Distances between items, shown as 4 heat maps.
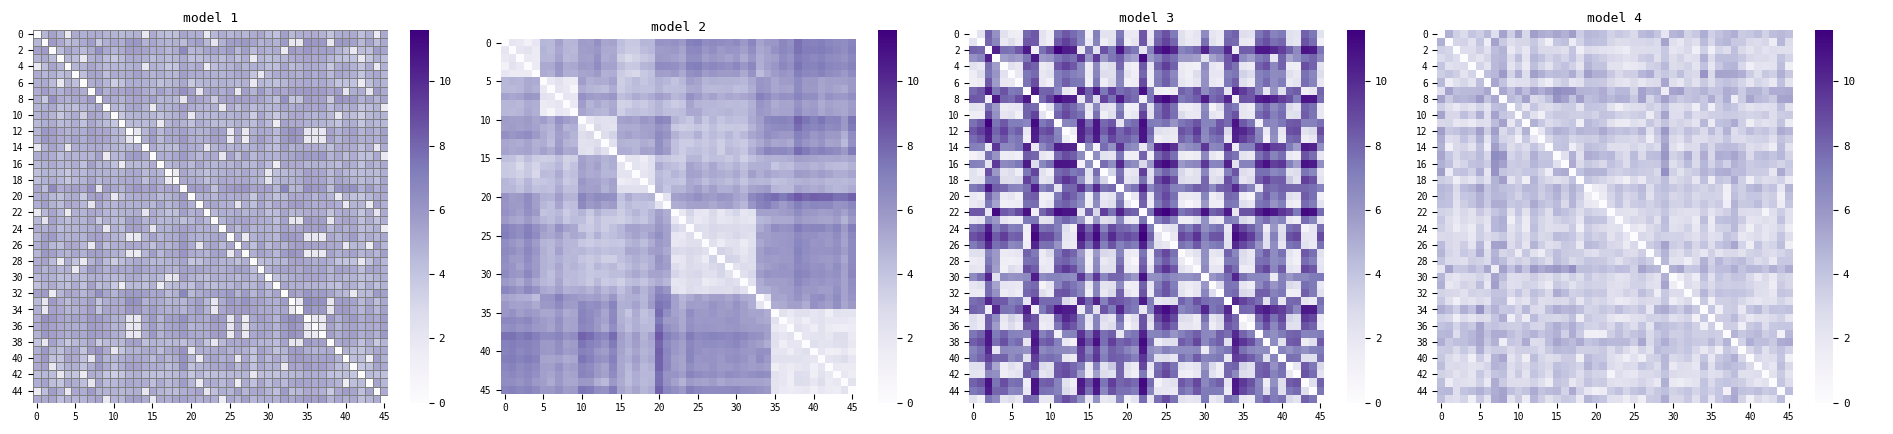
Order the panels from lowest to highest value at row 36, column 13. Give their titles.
model 1, model 4, model 2, model 3
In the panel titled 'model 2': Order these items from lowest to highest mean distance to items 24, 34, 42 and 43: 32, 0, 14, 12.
32, 12, 14, 0
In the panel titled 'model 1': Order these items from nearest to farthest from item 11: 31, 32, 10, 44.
31, 10, 44, 32
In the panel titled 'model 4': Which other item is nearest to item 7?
29
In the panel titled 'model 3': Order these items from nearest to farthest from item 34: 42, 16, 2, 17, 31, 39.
2, 16, 42, 31, 17, 39
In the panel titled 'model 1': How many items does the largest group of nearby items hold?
7
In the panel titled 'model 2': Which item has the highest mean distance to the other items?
20
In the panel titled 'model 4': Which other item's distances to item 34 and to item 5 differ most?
36
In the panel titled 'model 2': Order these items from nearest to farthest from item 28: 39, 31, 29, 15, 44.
31, 29, 15, 44, 39
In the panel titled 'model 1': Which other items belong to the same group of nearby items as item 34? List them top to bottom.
1, 23, 33, 38
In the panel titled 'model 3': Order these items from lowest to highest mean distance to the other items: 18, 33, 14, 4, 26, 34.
4, 18, 26, 33, 14, 34
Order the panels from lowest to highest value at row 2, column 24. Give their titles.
model 4, model 1, model 2, model 3
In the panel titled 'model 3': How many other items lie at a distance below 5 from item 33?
10
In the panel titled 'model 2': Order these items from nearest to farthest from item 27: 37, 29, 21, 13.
29, 13, 21, 37
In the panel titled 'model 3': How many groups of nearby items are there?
5
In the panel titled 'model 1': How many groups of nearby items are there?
12
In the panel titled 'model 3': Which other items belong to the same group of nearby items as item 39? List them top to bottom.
3, 30
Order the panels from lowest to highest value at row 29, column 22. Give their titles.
model 2, model 4, model 1, model 3
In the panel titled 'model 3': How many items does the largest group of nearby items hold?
23
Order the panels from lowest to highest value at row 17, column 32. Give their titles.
model 3, model 4, model 1, model 2
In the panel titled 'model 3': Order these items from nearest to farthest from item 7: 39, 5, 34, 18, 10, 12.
12, 39, 5, 10, 18, 34
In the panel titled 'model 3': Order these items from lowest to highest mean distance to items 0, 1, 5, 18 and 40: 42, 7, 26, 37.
42, 26, 7, 37
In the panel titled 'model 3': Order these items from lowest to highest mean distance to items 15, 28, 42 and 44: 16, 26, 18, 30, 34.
18, 26, 30, 16, 34
